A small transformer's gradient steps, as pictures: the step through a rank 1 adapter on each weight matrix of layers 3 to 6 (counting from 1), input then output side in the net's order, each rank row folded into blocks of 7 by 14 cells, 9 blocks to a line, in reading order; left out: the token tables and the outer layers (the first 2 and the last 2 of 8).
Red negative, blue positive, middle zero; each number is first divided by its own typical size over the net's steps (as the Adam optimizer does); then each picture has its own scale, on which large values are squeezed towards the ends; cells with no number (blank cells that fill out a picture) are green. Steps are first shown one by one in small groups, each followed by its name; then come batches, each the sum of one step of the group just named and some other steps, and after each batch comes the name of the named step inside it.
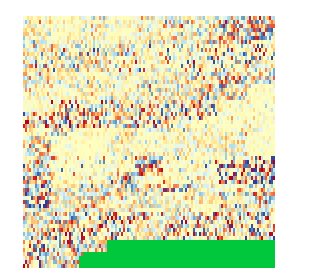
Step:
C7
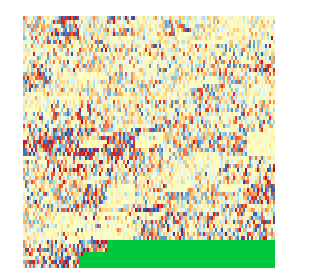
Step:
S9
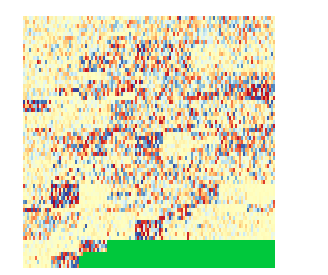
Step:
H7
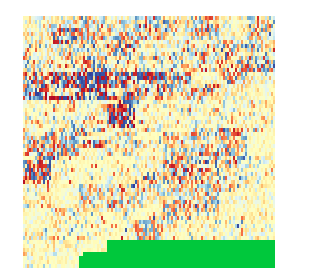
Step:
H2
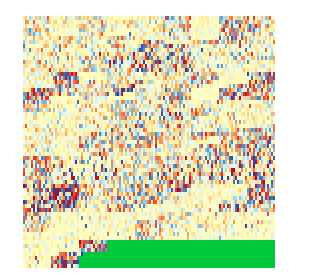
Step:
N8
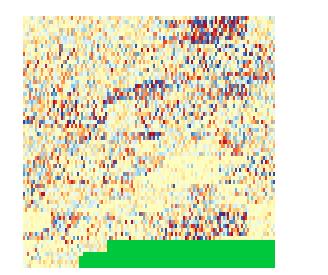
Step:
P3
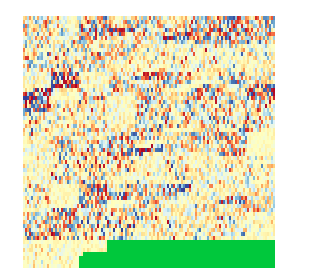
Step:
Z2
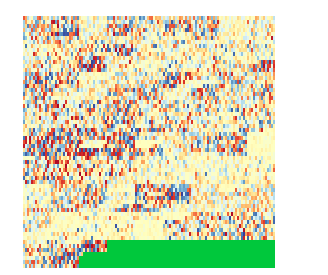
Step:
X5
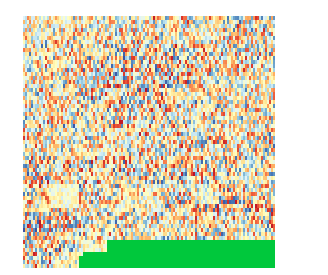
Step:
H2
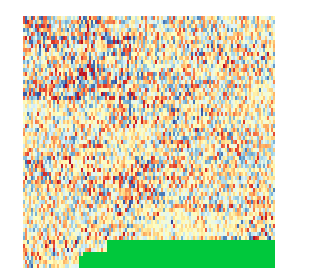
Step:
H2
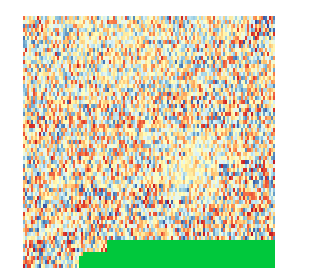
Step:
C7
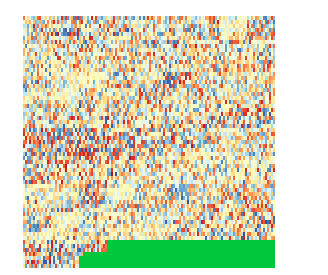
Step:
X5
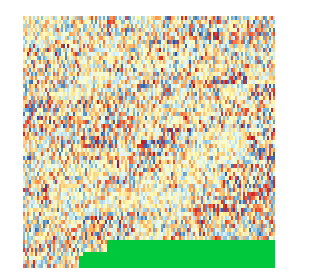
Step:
C7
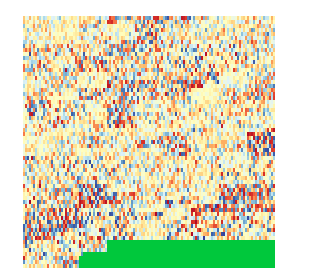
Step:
N8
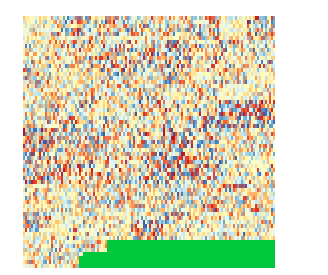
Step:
X5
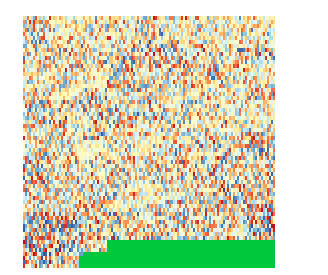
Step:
N8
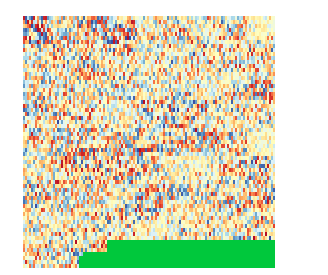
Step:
N8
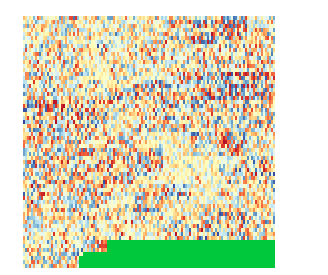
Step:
P3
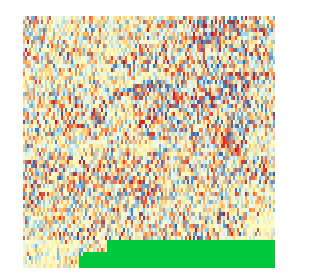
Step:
P3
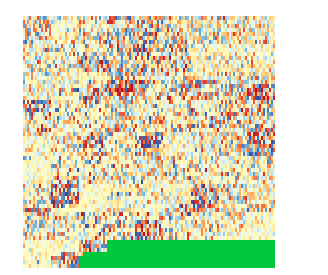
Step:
H7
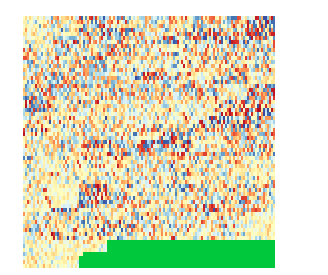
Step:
Z2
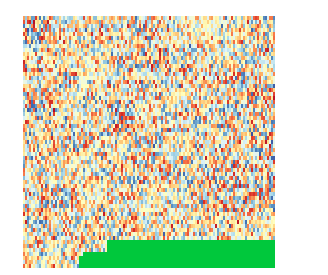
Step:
C7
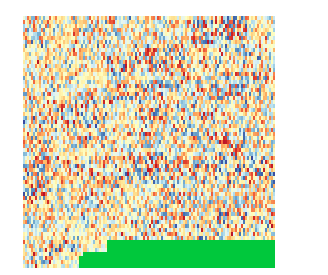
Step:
P3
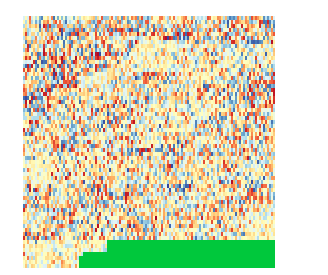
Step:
Z2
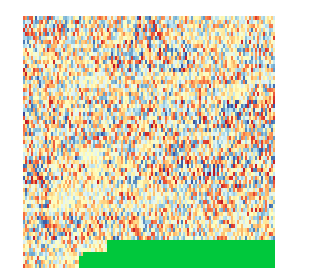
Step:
C7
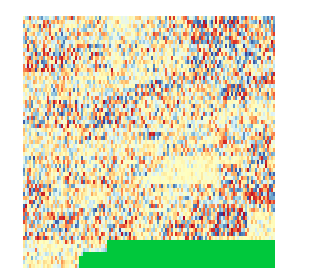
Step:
P3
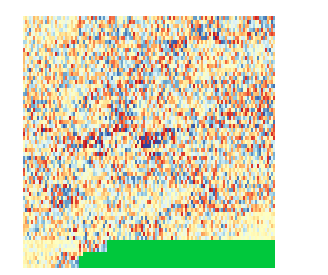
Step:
H7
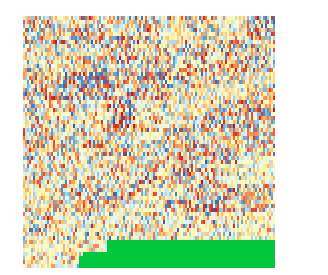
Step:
H2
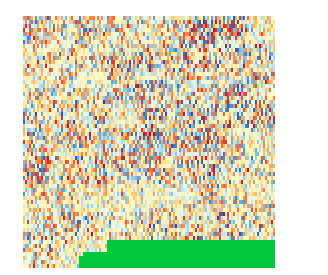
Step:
P3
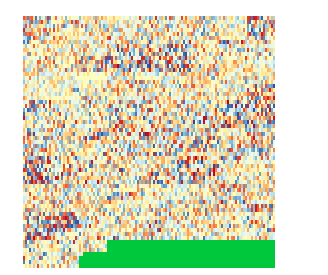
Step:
H7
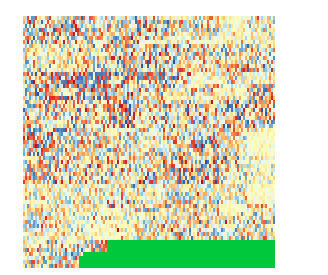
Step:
H2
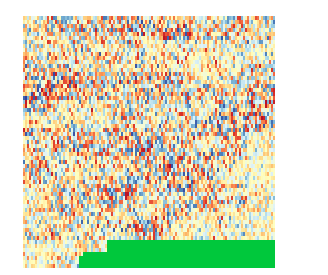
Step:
Z2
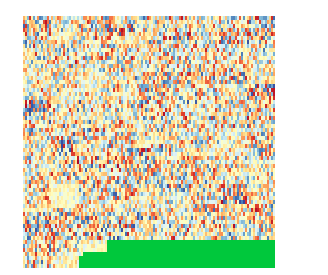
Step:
Z2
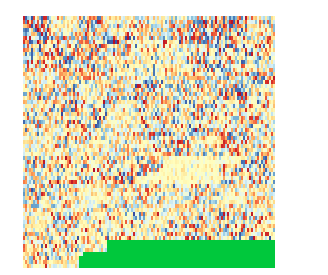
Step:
P3
